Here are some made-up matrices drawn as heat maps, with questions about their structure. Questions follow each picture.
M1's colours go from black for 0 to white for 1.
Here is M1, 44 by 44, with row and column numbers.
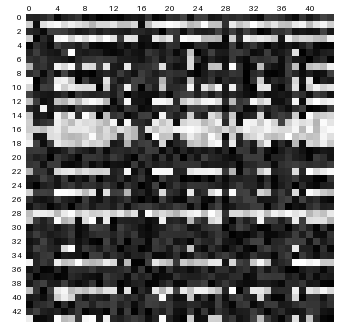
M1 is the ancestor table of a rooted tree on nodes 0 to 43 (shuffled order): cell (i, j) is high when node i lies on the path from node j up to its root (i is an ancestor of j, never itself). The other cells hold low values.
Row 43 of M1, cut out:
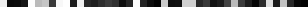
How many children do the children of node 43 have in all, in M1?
3
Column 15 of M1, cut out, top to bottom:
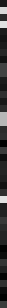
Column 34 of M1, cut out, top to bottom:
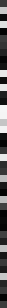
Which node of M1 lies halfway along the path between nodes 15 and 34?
22
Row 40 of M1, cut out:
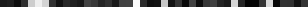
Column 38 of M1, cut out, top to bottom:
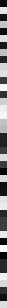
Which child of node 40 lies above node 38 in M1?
33
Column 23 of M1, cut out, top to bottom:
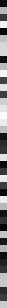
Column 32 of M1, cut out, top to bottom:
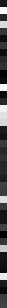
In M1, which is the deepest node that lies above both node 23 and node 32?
12
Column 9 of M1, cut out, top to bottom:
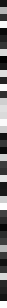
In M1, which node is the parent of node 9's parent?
29
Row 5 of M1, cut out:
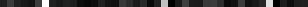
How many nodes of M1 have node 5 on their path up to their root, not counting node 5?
3
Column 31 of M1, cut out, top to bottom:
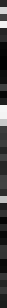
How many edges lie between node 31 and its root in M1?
6
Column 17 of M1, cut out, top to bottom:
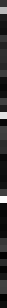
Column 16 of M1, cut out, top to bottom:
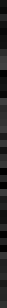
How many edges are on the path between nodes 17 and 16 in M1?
3
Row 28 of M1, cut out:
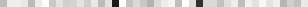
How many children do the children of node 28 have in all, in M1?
4
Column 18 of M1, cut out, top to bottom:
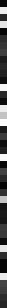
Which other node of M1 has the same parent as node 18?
20
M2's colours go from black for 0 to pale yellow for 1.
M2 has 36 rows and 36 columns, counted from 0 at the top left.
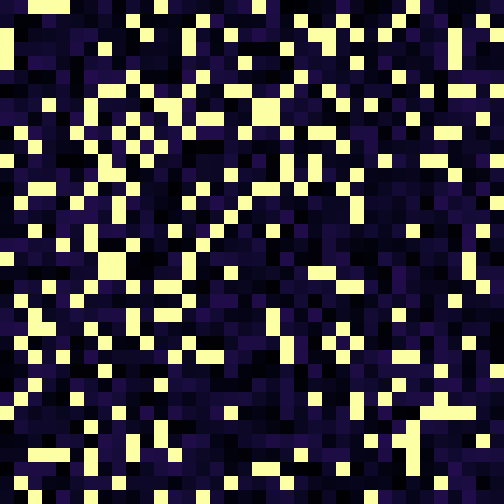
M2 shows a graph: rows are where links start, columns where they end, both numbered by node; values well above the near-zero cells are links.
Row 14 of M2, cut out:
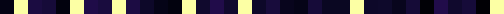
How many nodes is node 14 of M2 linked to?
7
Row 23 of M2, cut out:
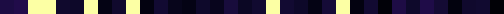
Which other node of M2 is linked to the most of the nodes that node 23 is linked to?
node 13
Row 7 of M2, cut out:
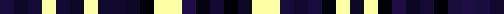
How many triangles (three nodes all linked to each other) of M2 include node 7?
0
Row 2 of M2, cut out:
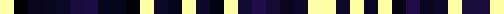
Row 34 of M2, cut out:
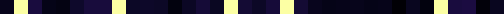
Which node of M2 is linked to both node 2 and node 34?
node 16
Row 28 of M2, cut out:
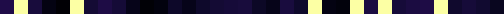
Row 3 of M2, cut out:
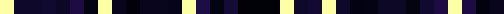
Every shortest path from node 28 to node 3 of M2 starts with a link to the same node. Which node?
node 25
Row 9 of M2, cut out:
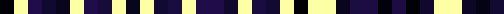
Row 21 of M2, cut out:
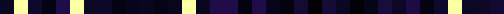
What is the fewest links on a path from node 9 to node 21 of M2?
2
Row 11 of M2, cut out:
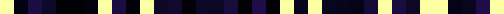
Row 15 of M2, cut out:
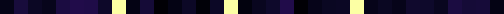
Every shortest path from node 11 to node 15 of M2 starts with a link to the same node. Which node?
node 20
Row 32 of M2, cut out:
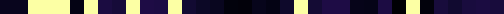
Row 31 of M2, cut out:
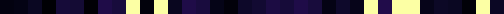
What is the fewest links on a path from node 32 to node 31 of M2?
2
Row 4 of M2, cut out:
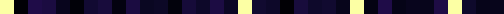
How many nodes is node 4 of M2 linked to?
4
